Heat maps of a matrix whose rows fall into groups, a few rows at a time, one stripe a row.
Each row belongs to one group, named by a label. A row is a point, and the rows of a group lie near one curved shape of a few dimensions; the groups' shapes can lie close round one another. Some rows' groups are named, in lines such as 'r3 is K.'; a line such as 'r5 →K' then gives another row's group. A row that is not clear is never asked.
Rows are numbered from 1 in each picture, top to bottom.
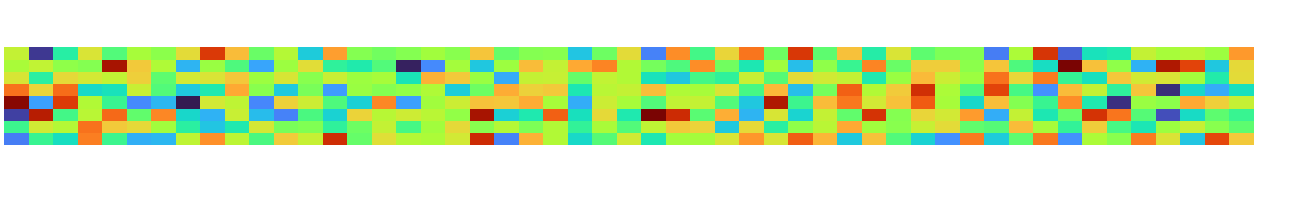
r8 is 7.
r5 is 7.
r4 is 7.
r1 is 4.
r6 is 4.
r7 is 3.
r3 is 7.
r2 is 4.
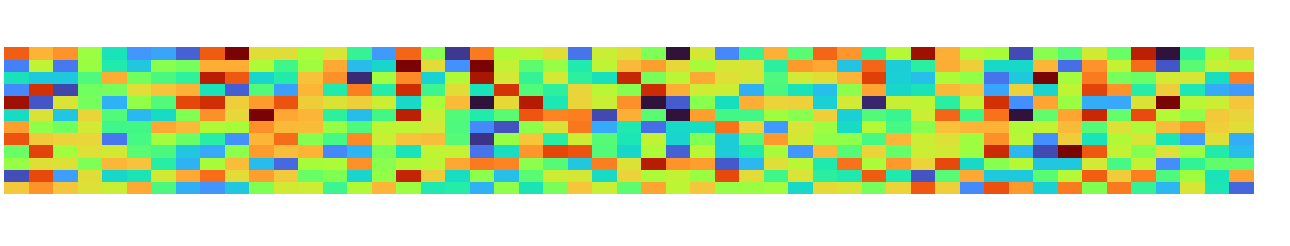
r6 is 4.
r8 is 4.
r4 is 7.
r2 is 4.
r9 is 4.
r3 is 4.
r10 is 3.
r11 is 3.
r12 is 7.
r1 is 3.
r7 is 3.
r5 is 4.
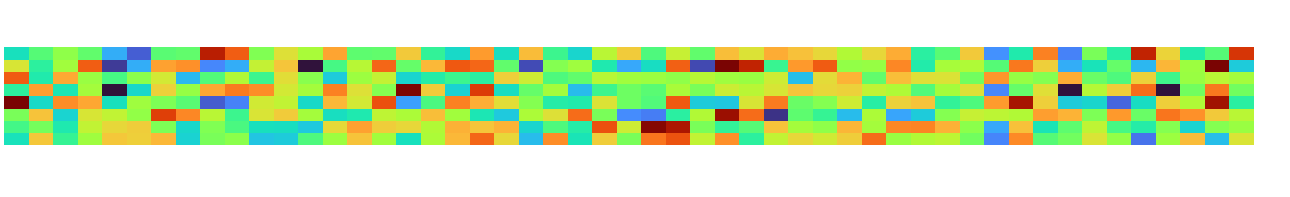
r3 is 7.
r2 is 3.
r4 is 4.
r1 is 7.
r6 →3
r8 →4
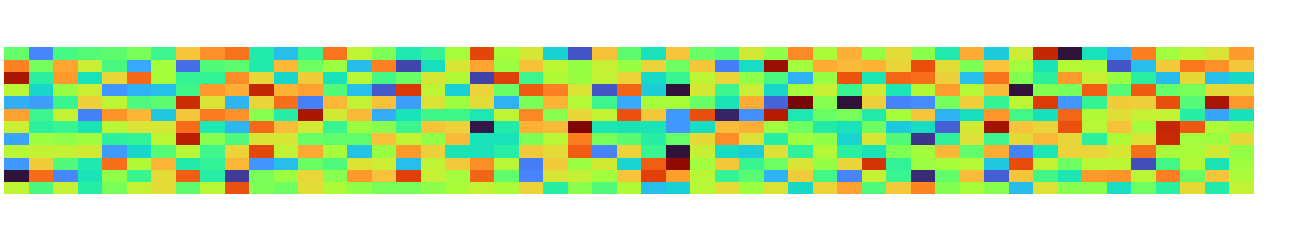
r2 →7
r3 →7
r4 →4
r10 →4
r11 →7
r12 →7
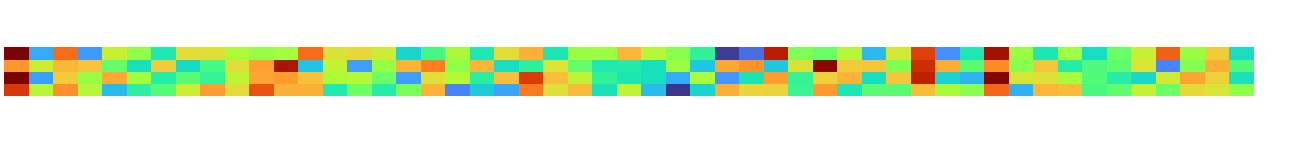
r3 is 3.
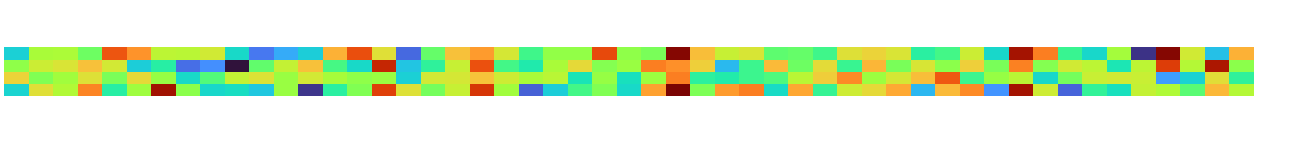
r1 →4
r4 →3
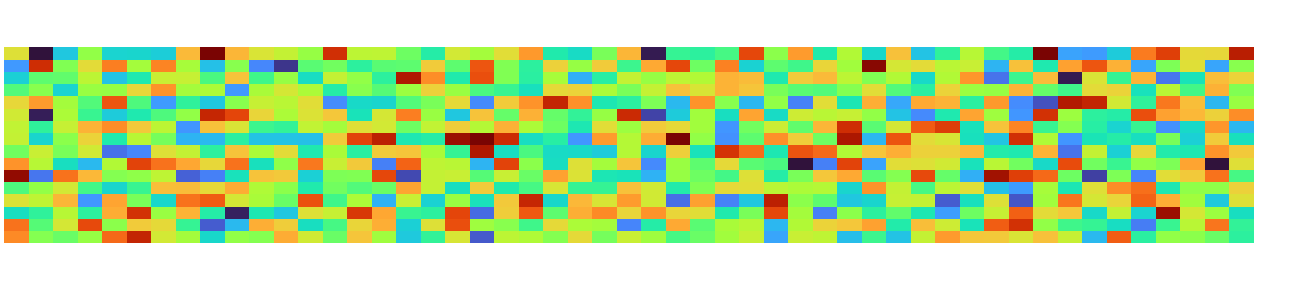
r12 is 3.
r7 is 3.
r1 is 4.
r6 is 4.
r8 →3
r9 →3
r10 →7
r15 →3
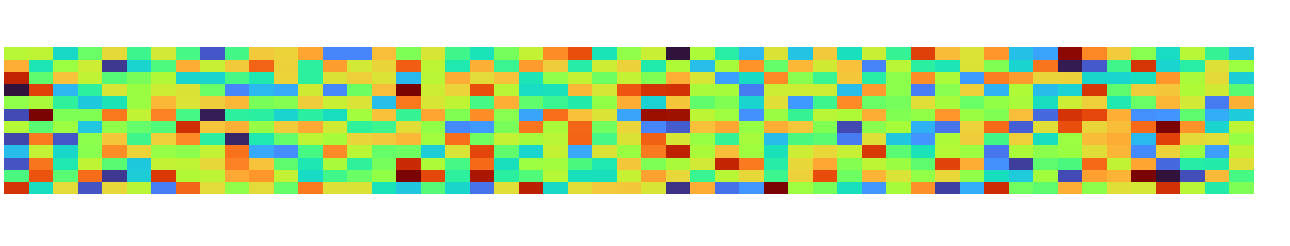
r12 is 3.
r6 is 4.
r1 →4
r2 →4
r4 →7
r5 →7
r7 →3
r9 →4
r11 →4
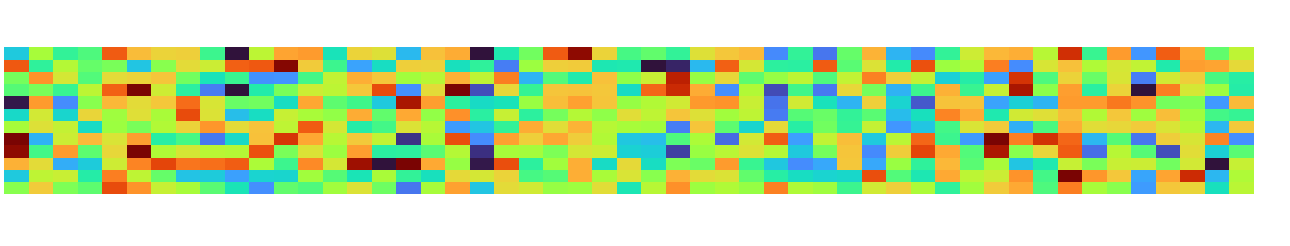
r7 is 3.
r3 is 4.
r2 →3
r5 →3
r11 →4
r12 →4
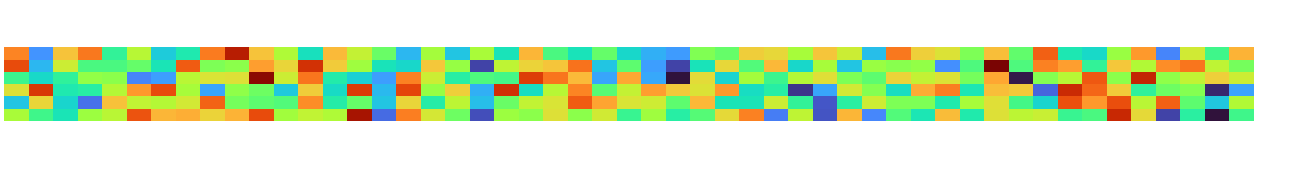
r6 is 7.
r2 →3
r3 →4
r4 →7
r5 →3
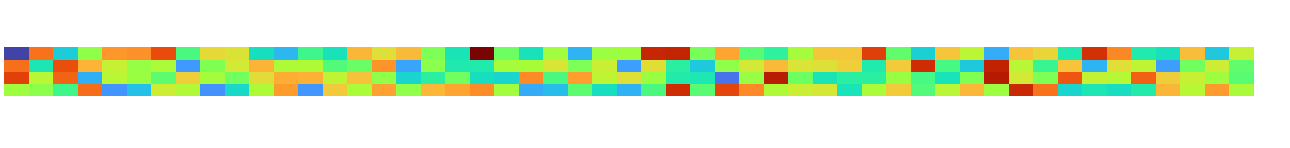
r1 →4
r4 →3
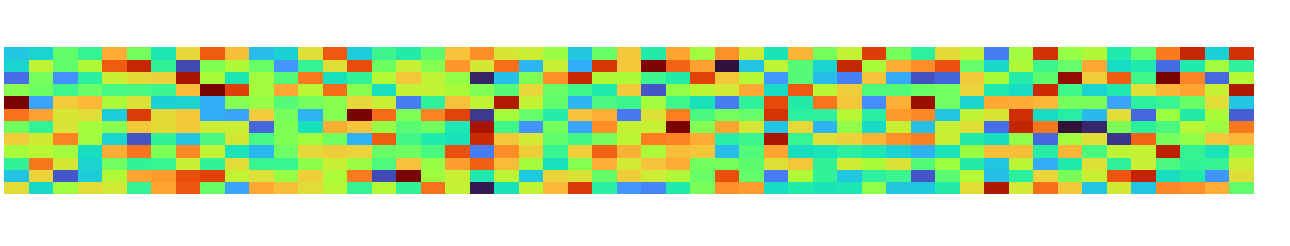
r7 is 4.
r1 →4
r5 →3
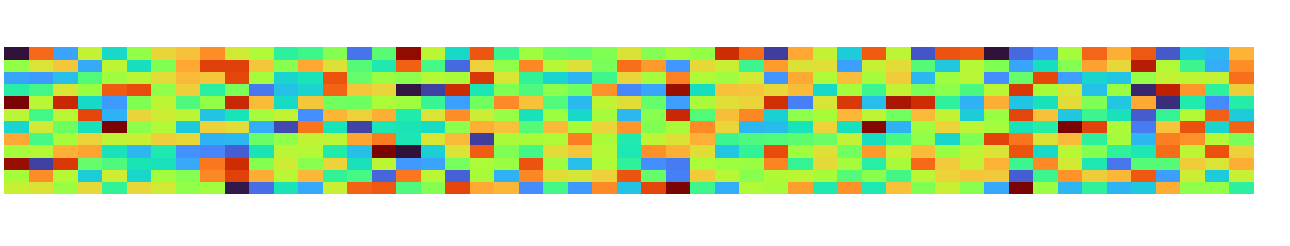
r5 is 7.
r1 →3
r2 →3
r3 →4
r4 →4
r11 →3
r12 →3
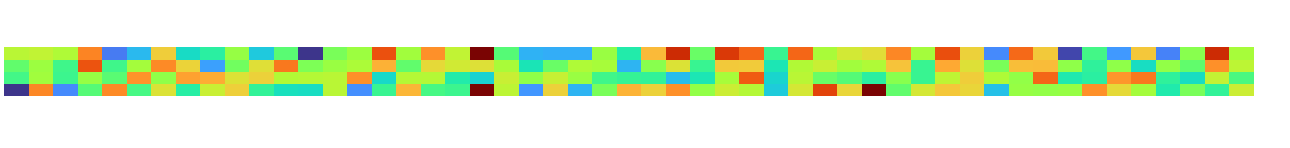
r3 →7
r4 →4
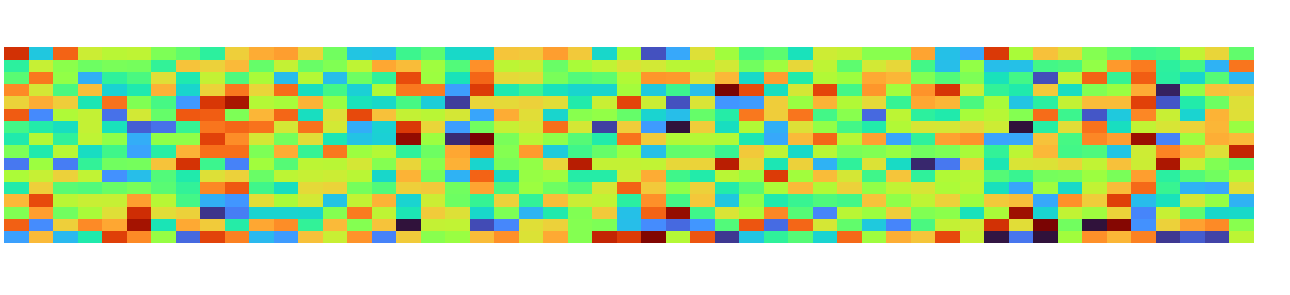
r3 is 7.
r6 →4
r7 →4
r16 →3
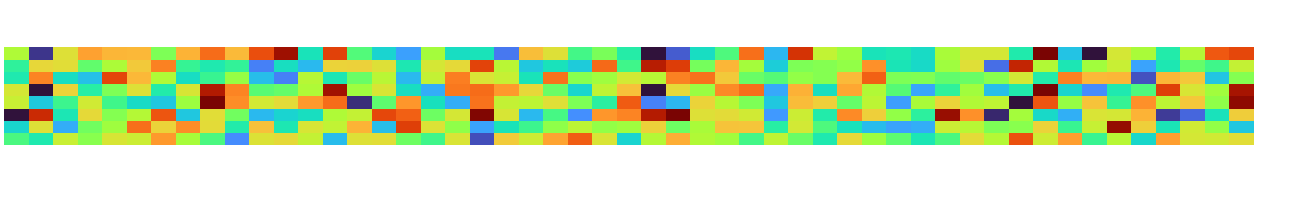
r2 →4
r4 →4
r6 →3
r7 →7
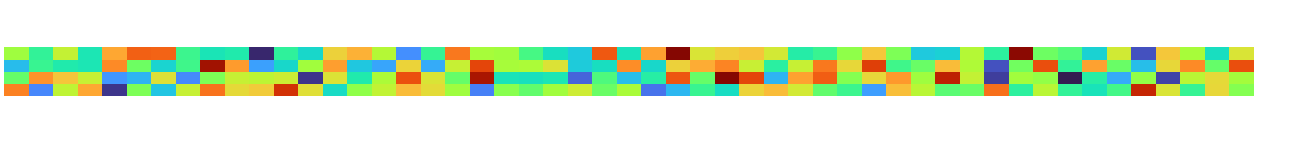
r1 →4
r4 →4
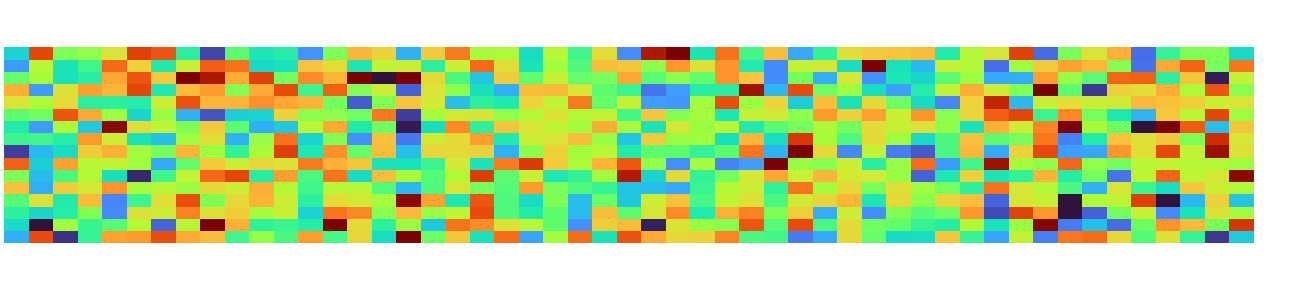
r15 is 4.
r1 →4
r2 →4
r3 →7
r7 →4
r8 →7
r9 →7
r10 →3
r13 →4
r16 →7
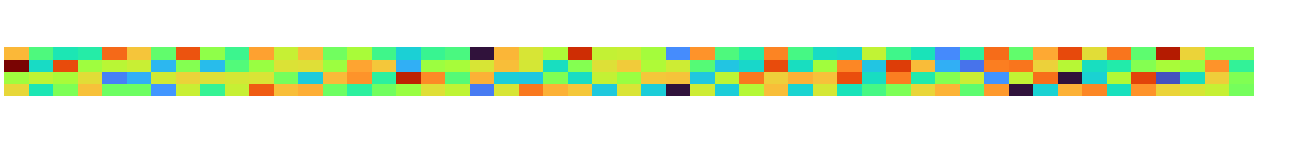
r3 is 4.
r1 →3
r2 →3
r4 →4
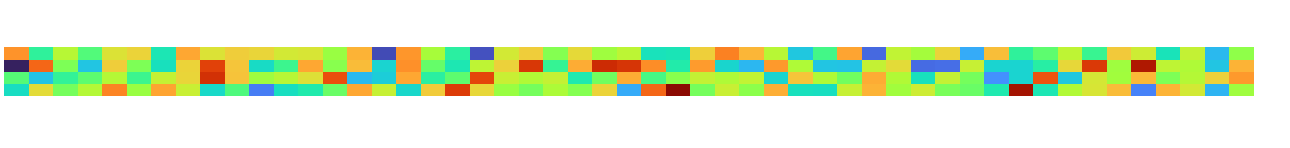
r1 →7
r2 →3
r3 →4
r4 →4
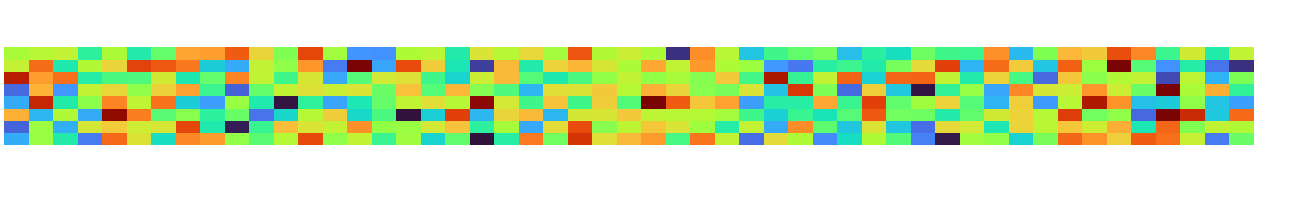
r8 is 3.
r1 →3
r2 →7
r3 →7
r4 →7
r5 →4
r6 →4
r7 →7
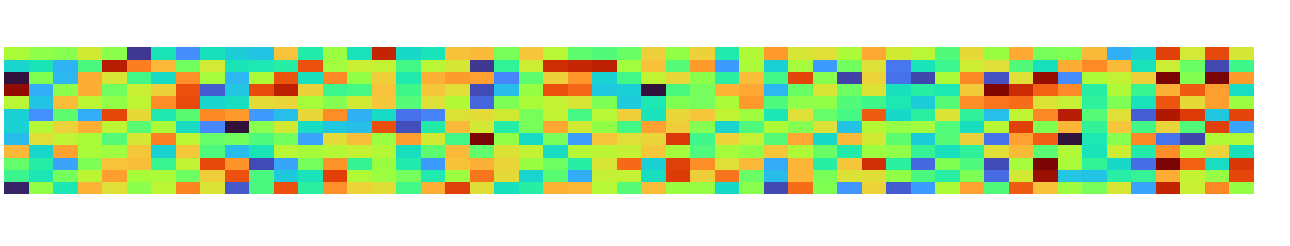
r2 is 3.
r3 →7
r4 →3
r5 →3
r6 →4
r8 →4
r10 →4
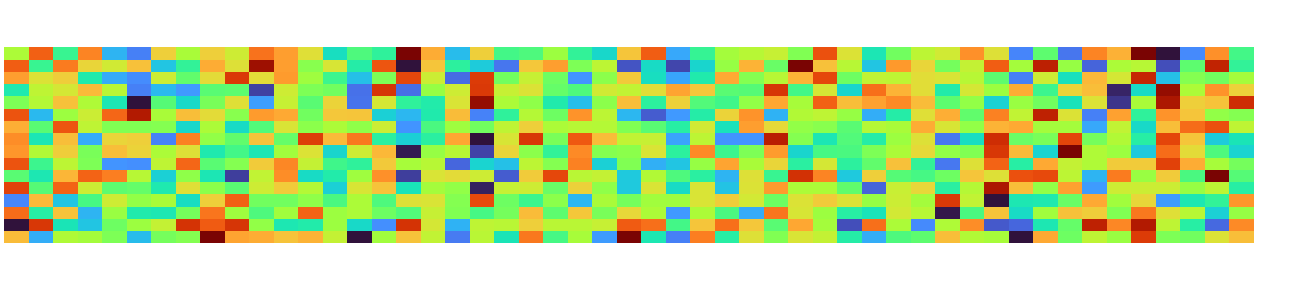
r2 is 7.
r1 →4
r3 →3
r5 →7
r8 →3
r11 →7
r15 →3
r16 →4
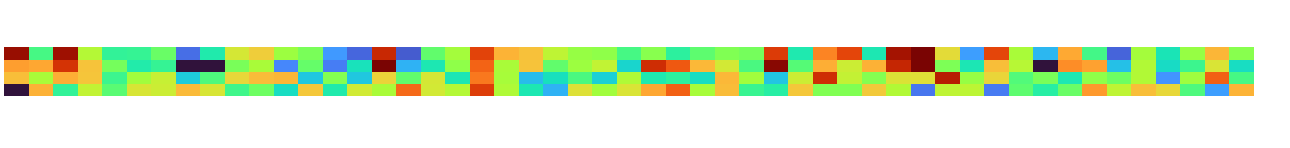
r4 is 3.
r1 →7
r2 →7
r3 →3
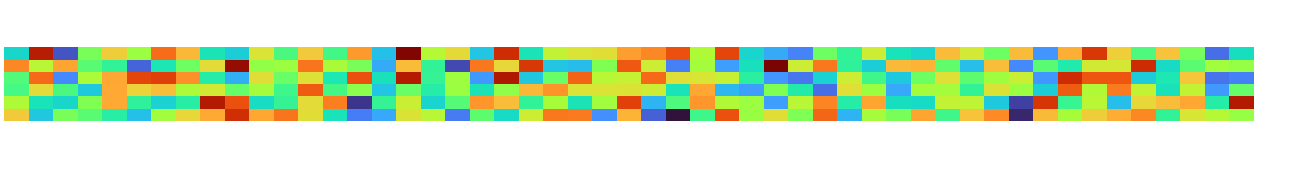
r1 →7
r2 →3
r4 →3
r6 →3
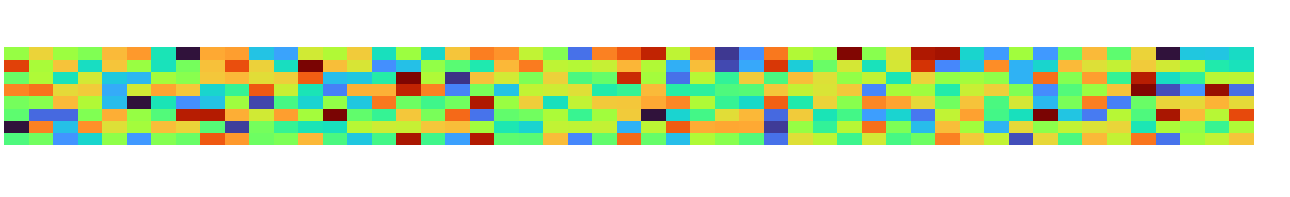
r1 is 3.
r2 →3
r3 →4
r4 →4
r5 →7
